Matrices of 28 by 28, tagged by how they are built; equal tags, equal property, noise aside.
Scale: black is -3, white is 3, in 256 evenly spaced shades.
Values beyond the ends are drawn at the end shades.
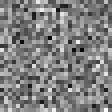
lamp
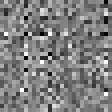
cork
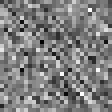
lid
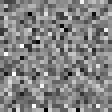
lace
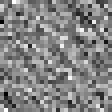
lid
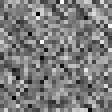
lid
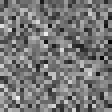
lid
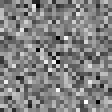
lid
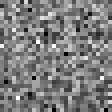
lace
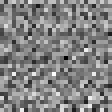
lace
